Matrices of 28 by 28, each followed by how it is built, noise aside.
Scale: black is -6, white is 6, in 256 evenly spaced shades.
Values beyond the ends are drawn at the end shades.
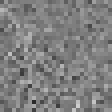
lower triangular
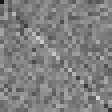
diagonal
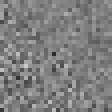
lower triangular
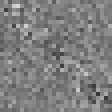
banded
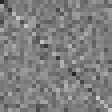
diagonal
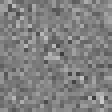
banded
